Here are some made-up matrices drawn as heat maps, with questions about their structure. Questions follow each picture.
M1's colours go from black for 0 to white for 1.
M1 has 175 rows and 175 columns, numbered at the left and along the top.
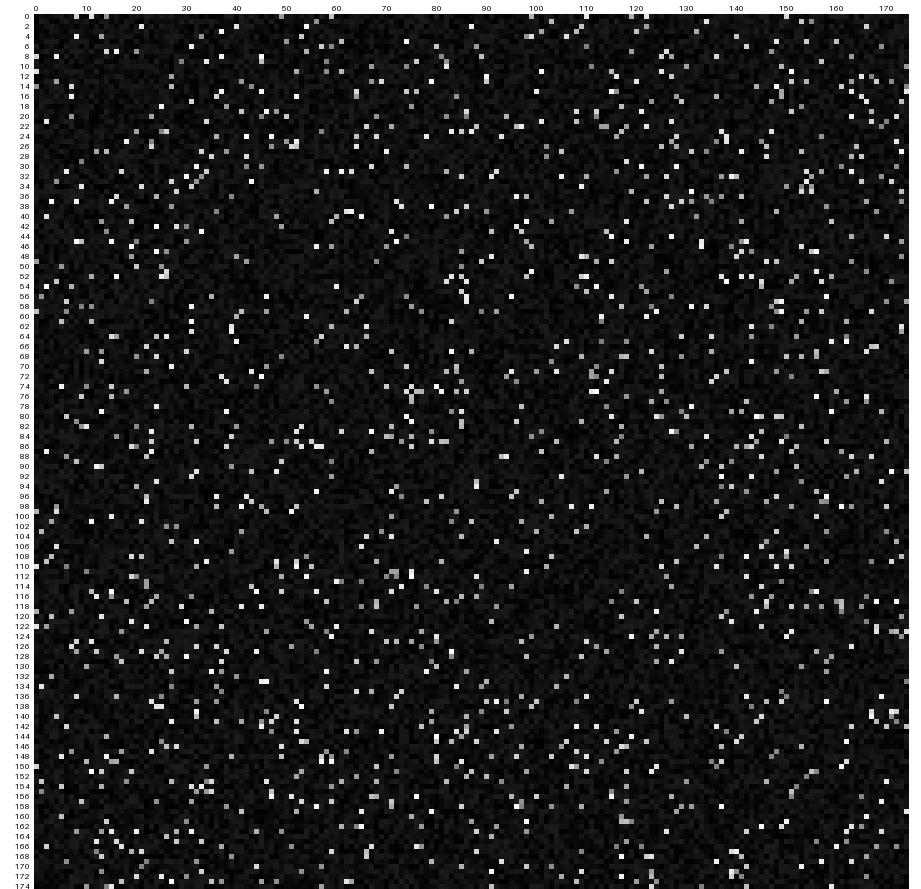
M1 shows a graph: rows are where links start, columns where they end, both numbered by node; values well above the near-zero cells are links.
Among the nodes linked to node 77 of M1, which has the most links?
node 59
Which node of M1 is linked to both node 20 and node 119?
node 7
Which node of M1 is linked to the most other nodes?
node 85
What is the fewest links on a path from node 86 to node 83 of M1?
3
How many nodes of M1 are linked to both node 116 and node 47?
3
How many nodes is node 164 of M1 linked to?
2
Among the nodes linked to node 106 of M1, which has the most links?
node 145
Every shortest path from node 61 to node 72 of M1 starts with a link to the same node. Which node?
node 11
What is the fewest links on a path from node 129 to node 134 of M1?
4
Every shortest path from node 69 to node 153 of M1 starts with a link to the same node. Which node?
node 103
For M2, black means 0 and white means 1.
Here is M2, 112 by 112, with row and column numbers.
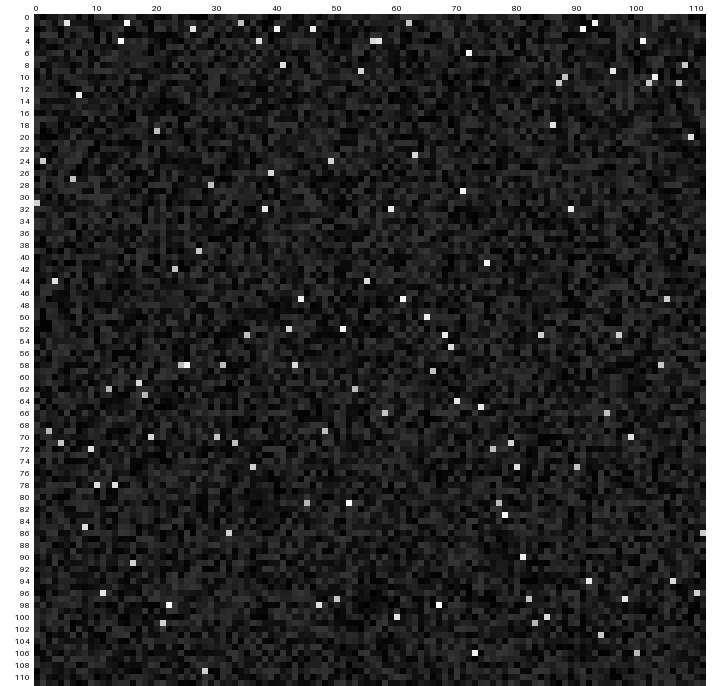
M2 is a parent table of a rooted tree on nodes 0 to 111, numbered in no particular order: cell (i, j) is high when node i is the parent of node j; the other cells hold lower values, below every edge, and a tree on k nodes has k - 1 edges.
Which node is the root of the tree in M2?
64
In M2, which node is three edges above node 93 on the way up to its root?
58
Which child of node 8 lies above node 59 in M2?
41
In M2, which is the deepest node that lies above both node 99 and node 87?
70
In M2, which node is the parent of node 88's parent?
78
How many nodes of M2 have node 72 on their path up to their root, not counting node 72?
9
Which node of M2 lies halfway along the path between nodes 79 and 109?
29
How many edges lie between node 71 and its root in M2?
7
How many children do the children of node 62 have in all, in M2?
4
